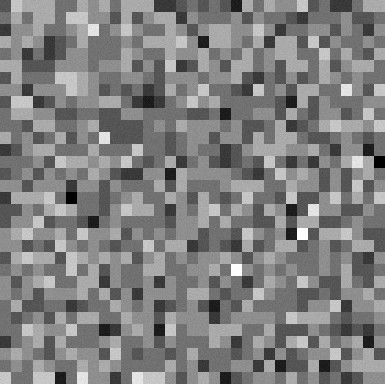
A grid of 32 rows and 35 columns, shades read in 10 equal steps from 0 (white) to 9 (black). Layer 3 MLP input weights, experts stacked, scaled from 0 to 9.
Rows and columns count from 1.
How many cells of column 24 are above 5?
8
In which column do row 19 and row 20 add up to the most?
27
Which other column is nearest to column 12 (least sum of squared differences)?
25
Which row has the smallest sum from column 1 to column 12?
22
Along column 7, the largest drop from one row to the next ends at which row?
18
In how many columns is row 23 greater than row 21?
11
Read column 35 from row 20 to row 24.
6 6 4 5 3
